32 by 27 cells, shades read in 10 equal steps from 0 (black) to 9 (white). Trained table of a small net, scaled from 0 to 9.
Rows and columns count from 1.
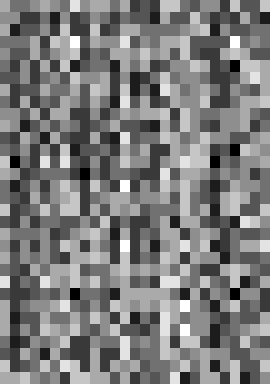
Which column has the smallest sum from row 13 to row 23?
22
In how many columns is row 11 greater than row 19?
12
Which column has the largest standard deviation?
8
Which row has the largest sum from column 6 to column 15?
4
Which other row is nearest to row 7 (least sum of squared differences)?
19
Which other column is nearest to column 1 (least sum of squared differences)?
5
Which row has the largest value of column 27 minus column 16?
21
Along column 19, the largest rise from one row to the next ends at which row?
26
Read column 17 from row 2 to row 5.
6 4 6 6
